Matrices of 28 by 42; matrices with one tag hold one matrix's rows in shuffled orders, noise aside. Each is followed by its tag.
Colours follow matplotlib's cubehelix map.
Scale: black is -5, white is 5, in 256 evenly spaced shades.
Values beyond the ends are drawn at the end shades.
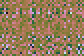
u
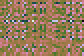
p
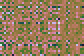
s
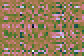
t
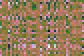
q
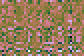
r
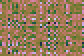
q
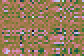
t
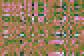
t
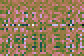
p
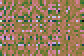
s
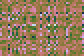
q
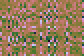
q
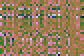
s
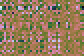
s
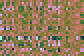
s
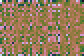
s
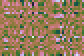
t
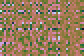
s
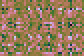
r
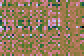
s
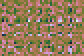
r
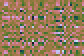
t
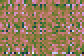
p
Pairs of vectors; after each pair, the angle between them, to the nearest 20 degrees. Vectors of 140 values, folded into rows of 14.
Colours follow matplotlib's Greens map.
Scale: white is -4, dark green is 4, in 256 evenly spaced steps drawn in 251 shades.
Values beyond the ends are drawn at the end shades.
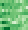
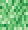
100 degrees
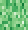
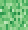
120 degrees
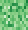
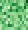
20 degrees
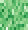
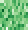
20 degrees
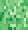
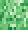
20 degrees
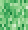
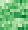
60 degrees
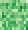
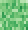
20 degrees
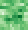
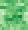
20 degrees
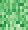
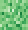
120 degrees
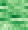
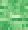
160 degrees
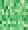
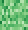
20 degrees
